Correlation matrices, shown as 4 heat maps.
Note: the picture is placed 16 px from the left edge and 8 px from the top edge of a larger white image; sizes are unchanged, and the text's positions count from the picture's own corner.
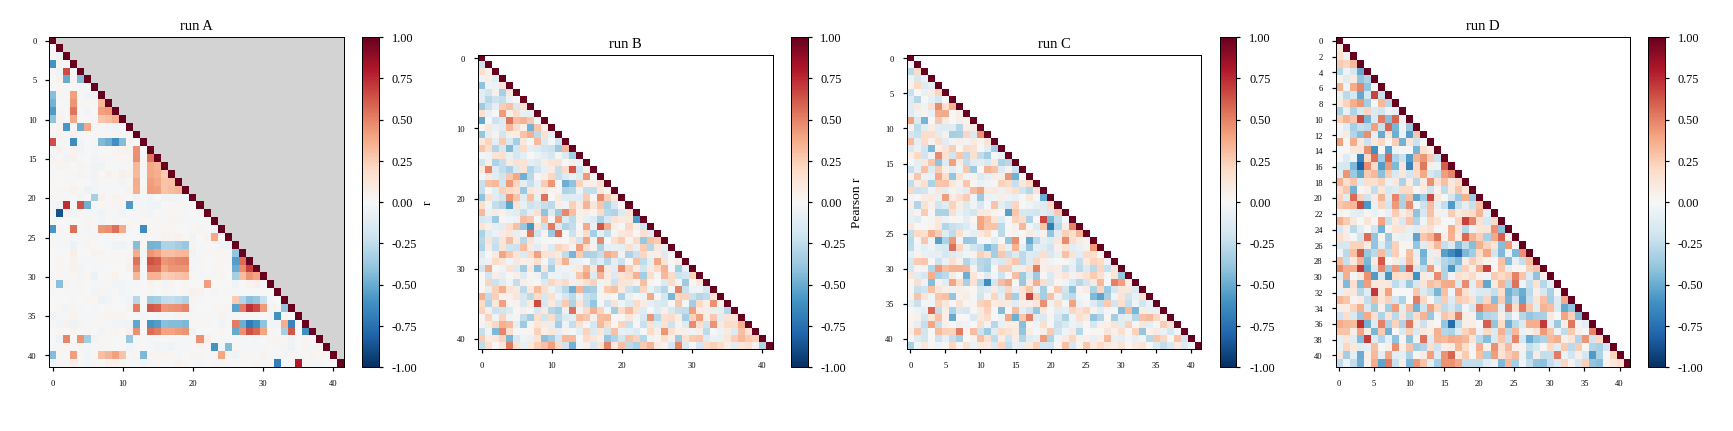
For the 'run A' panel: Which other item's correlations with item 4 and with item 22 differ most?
1
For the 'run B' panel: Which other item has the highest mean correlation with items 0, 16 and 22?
13
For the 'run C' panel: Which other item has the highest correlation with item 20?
5
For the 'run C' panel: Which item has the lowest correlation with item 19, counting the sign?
20
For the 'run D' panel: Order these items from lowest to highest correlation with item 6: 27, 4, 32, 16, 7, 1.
16, 4, 7, 1, 32, 27
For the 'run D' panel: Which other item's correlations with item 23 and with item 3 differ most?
27
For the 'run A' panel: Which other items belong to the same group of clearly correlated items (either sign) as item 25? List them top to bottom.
23, 39
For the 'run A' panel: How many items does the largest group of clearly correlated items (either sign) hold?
16
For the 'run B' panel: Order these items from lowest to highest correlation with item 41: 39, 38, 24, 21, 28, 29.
21, 29, 39, 38, 24, 28
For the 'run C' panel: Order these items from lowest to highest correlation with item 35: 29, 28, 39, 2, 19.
29, 2, 39, 28, 19
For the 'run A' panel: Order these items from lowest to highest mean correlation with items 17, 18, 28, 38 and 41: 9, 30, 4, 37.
9, 4, 30, 37
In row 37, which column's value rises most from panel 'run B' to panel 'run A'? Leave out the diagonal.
29
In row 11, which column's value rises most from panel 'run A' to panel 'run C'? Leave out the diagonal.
2
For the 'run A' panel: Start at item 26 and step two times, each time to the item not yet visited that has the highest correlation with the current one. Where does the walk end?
33
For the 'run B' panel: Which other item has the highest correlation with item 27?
14
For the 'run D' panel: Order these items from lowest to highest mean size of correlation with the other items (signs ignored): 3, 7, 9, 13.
9, 13, 7, 3
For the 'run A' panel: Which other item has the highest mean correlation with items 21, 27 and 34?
28
